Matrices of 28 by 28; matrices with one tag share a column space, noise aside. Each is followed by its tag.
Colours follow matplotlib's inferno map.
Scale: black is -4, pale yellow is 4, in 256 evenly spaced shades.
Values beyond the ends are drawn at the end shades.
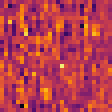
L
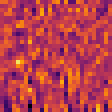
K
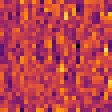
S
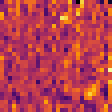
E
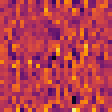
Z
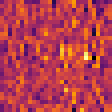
Z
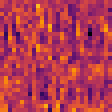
L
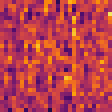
S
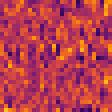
Z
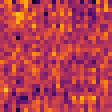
E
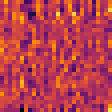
S
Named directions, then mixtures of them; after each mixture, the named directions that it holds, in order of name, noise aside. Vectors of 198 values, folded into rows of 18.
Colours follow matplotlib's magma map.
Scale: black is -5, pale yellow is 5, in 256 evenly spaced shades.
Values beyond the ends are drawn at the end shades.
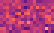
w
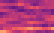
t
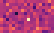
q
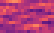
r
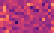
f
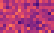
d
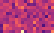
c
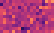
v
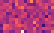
c.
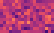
w.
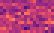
r, w.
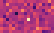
q.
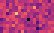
c, d, q.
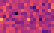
f, q.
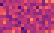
v, w.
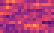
d, r.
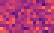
q, v, w.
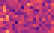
f.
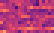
d, r, t.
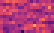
c, r.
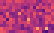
q, w.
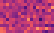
q, t, w.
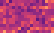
t, v.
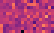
c.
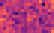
f, q, v.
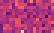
c.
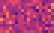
f, q, w.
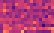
c, f, t.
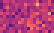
d.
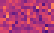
f, q, w.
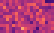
f, q, v.
